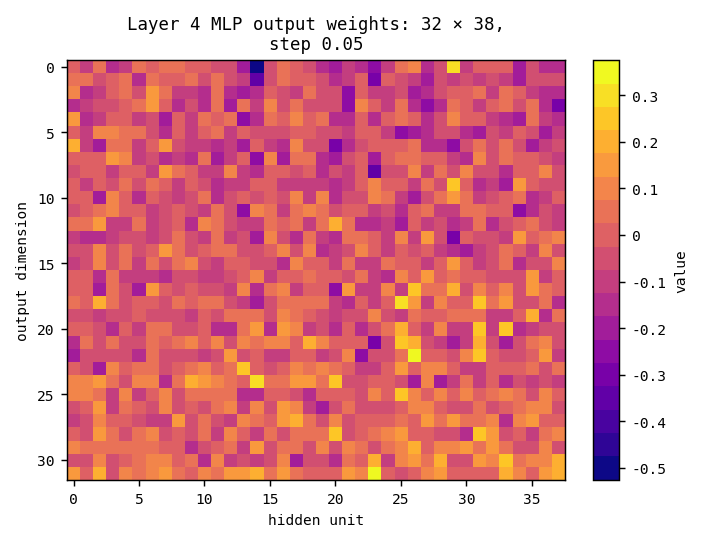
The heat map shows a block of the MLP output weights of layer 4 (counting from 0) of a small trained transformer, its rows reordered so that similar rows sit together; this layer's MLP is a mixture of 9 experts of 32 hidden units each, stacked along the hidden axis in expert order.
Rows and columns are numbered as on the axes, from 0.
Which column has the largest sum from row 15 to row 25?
25
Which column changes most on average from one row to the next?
14
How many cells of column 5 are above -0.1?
21
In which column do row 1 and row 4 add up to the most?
0
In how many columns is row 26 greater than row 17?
16
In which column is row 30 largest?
33
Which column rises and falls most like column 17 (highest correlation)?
10
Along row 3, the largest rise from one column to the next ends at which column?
22
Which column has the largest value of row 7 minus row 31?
3
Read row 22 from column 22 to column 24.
-0.25 -0.05 -0.05
